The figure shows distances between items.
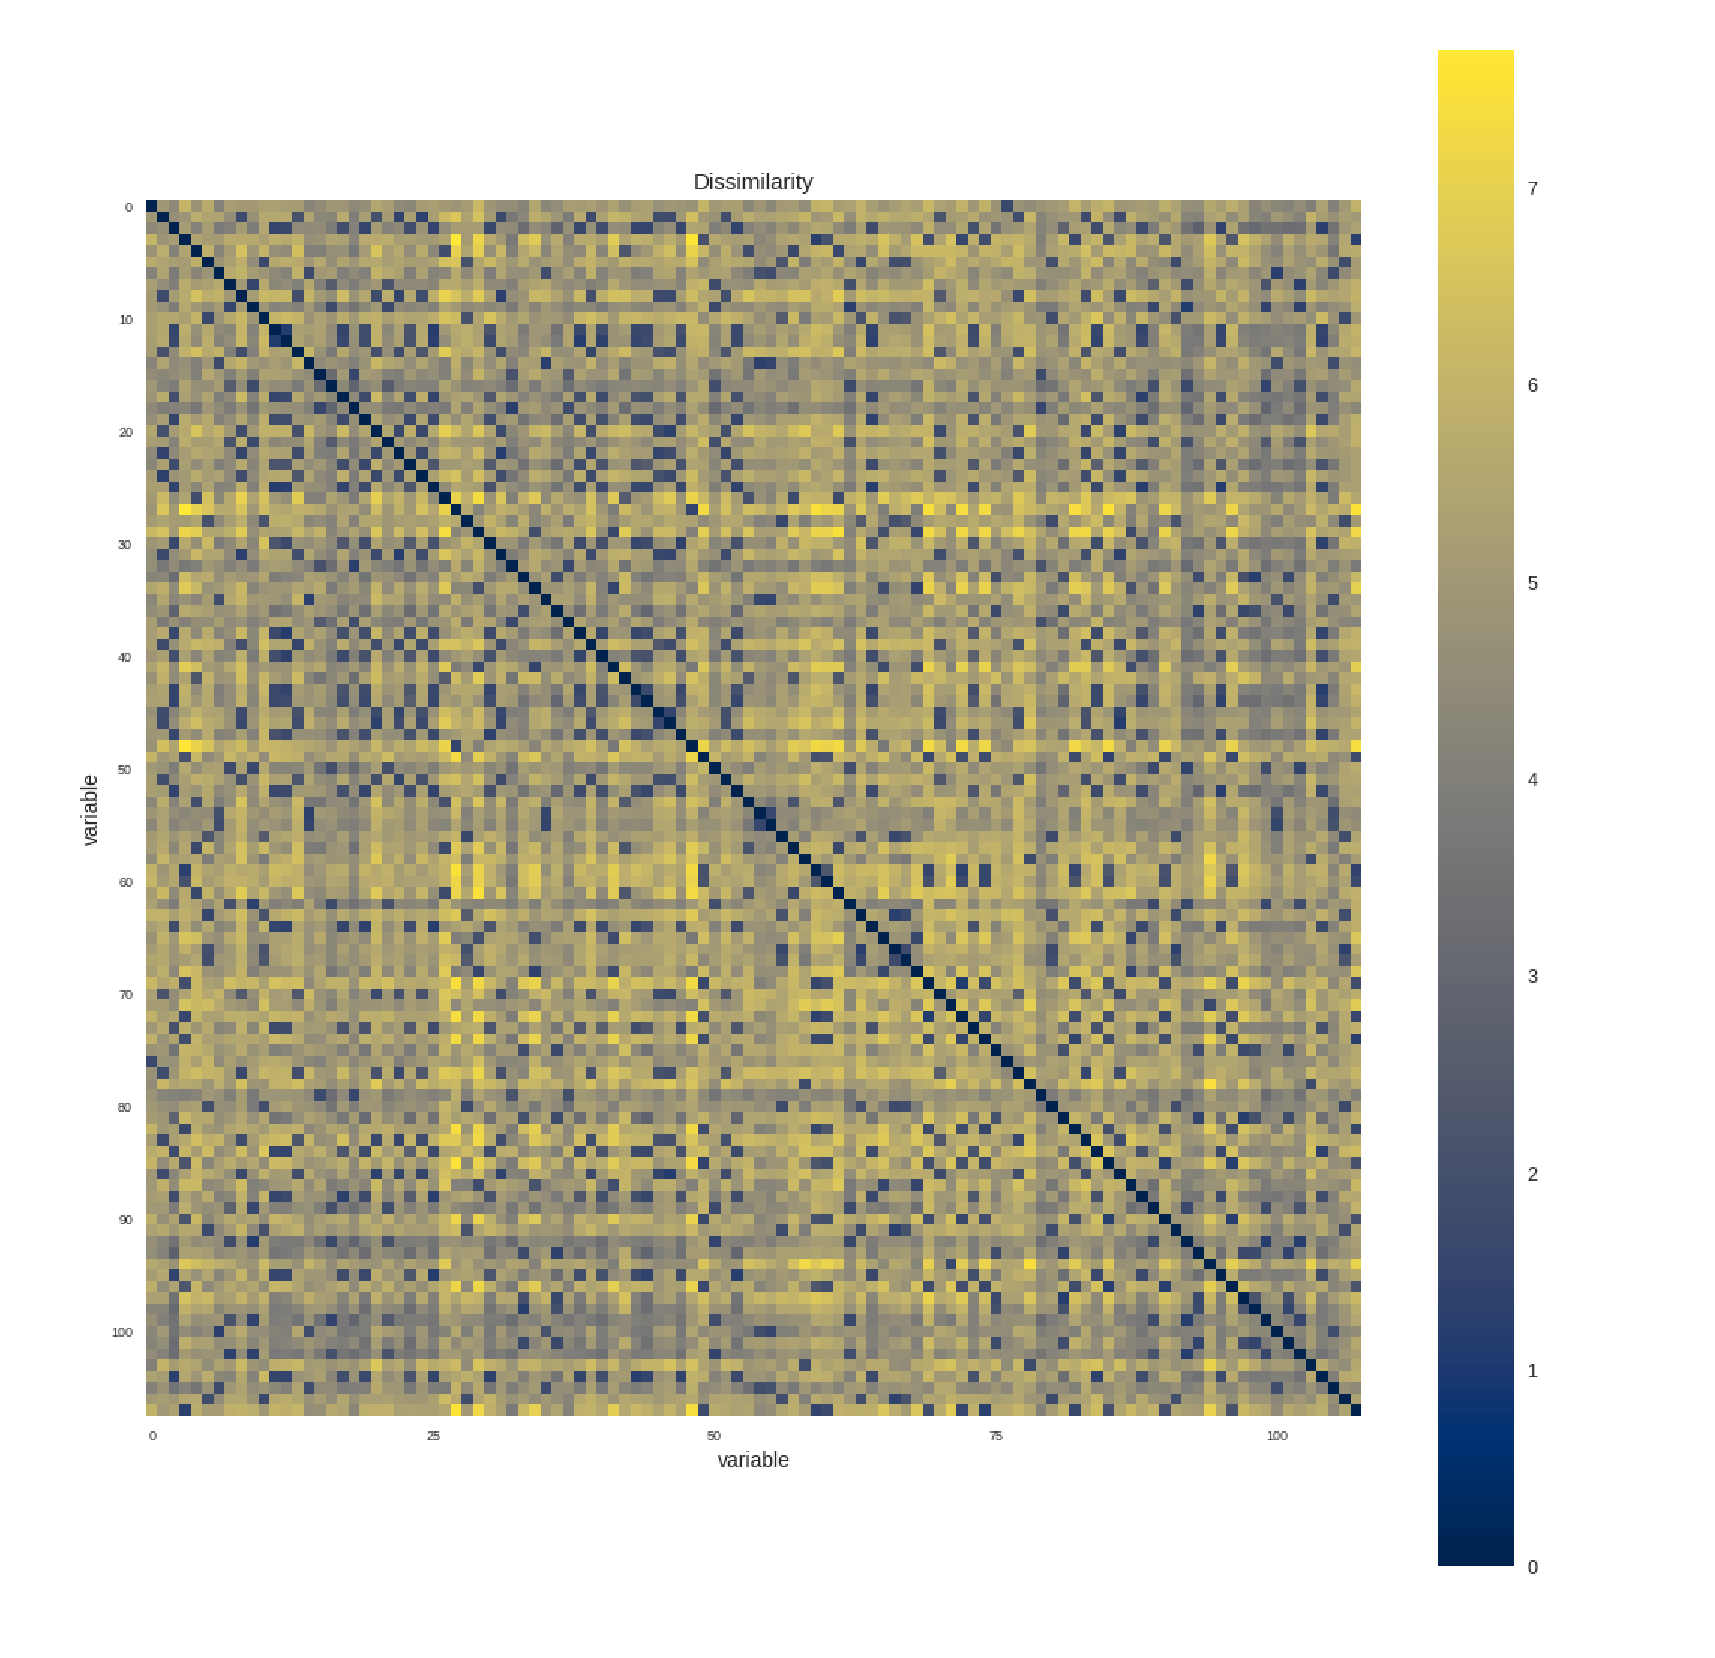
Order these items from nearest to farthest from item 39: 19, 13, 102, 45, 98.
13, 45, 102, 98, 19
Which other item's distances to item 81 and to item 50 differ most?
97
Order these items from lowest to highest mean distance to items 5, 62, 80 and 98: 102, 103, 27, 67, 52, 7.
67, 102, 7, 52, 103, 27
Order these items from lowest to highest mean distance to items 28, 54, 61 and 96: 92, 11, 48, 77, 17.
92, 17, 11, 77, 48
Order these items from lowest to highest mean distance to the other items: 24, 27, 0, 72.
24, 0, 72, 27
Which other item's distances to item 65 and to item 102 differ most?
7
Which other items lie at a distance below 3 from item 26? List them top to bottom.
4, 42, 53, 57, 61
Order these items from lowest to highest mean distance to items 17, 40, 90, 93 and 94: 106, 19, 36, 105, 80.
19, 36, 105, 80, 106
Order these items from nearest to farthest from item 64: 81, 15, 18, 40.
40, 81, 18, 15
